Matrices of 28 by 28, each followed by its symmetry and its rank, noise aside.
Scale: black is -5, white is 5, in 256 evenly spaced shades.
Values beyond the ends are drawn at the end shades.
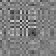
symmetric, rank two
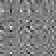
no symmetry, rank two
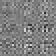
antisymmetric, rank four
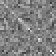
symmetric, rank four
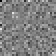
symmetric, rank three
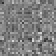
symmetric, rank three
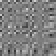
symmetric, rank two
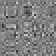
no symmetry, rank four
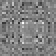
symmetric, rank two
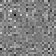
symmetric, rank three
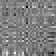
no symmetry, rank three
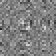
symmetric, rank four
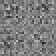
symmetric, rank four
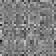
no symmetry, rank three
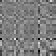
no symmetry, rank two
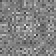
symmetric, rank four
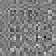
no symmetry, rank four
